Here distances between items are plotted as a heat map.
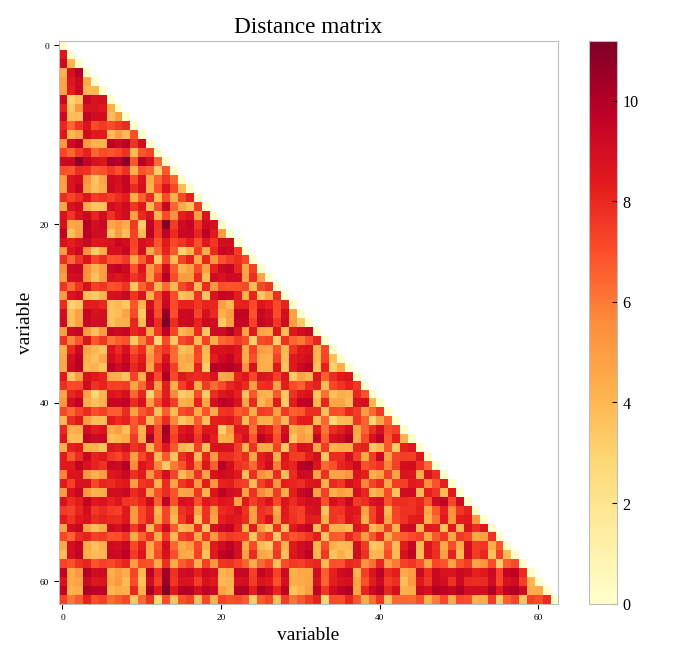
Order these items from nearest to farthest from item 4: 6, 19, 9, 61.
9, 19, 6, 61
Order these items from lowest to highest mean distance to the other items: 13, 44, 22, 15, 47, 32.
15, 32, 44, 47, 22, 13
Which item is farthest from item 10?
13
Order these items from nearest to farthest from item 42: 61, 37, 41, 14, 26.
26, 14, 41, 37, 61
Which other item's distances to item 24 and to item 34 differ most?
36
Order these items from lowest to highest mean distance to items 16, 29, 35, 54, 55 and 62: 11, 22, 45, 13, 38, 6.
45, 11, 38, 6, 22, 13
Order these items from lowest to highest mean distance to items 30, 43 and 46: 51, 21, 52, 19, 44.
44, 21, 52, 19, 51
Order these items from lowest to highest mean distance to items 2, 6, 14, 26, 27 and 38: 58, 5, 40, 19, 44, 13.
58, 44, 19, 5, 40, 13
